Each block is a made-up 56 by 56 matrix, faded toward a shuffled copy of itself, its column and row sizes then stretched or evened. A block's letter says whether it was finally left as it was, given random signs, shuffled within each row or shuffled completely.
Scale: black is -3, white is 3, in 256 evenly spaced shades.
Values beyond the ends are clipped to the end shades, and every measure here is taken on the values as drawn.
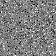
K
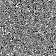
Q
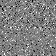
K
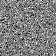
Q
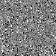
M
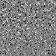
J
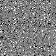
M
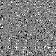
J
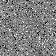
Q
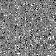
J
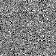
M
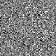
J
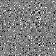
J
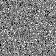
Q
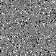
K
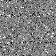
K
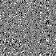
J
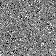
Q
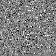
K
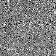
M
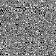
J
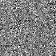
M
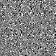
M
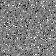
K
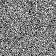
Q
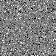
K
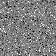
Q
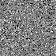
K
